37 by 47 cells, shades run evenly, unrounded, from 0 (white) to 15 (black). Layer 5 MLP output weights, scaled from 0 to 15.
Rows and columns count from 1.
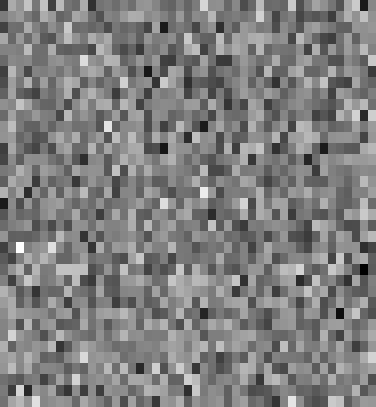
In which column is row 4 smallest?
24
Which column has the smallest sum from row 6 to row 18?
2
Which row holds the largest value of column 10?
17
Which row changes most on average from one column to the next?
1
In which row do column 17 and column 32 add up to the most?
28
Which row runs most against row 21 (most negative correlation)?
11
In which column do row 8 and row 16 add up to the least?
41
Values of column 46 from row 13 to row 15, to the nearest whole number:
11 5 6
